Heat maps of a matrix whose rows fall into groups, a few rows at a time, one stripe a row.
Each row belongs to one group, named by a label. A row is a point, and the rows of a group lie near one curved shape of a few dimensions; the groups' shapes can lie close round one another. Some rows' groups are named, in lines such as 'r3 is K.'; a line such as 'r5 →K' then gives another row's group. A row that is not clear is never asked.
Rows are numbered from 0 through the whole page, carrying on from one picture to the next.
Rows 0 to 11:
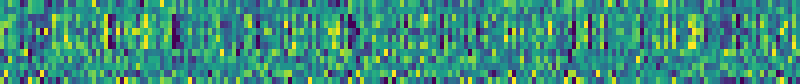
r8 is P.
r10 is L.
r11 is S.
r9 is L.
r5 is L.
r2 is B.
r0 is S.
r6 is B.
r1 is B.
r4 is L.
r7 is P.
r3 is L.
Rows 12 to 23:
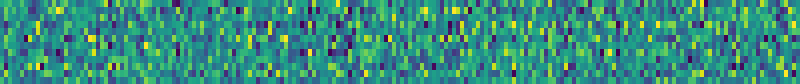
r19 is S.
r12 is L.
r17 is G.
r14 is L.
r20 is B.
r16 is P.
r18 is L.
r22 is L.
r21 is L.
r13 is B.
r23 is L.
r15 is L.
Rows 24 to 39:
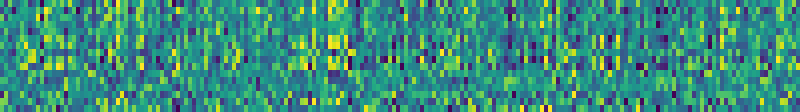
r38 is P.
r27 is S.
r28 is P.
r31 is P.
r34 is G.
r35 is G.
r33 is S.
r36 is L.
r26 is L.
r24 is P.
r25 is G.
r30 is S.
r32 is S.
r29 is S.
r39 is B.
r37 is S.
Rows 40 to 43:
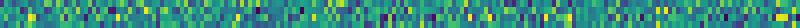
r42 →P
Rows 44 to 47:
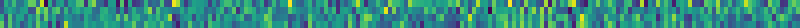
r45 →P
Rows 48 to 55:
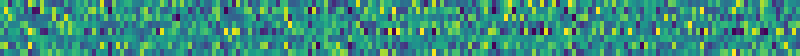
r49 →L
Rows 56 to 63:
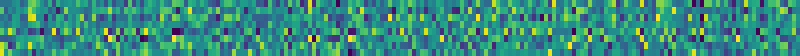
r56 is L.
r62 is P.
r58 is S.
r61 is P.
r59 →L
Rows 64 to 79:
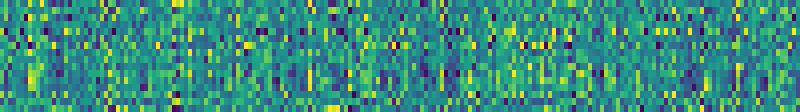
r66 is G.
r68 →L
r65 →P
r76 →P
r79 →P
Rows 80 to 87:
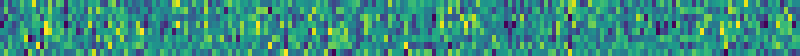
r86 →L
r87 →G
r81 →P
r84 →S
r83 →G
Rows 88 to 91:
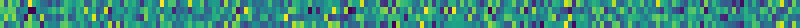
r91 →S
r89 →B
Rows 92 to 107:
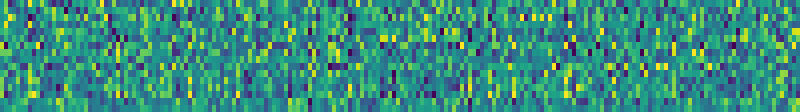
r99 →L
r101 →S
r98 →L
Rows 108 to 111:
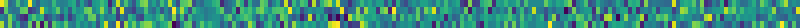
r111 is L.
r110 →S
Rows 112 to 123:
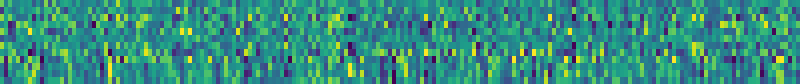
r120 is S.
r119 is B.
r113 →G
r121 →P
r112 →L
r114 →L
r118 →L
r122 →P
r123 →S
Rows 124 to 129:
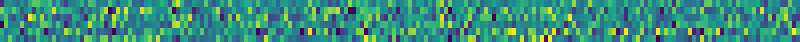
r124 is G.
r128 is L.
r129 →B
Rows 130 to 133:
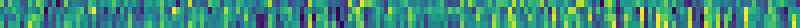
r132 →L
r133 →L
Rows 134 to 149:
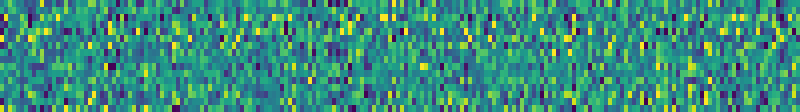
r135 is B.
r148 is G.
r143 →B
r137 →P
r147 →S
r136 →S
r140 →G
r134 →S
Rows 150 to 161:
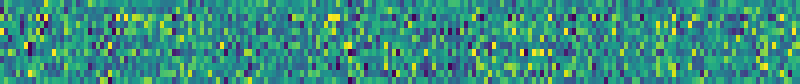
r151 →S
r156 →P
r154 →L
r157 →B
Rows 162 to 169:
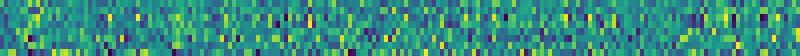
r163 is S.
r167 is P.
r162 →L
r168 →G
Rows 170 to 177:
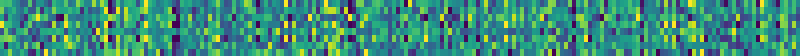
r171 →P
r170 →L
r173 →L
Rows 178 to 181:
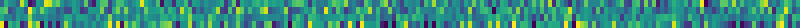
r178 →S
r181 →S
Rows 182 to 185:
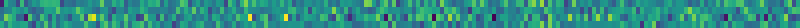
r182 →S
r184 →G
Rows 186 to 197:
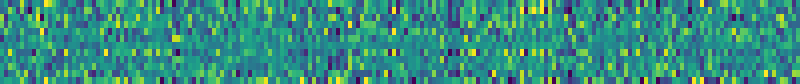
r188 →L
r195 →S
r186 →S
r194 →G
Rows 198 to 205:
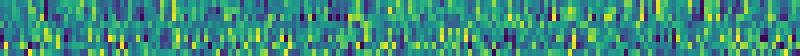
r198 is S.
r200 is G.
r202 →G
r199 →S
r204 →S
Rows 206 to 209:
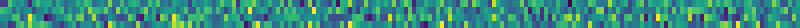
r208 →S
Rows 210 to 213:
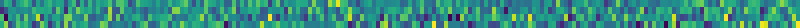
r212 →L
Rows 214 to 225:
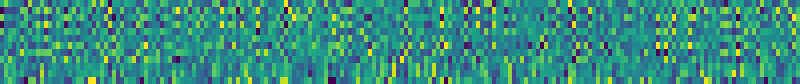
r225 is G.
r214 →G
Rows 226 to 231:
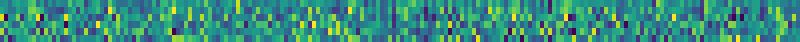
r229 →P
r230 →L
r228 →L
